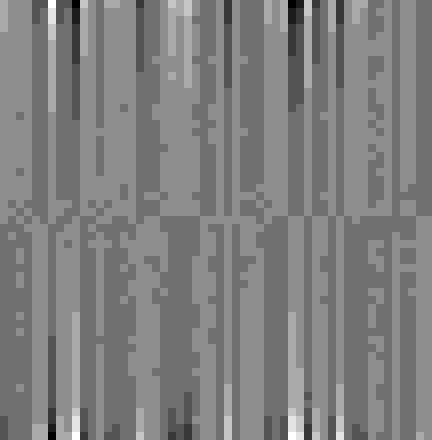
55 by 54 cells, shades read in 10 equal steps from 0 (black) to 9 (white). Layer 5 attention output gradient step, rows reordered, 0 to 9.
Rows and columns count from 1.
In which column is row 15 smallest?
10
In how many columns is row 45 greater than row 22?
24
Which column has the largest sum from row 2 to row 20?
7
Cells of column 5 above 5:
2
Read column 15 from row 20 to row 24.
5 5 5 5 5
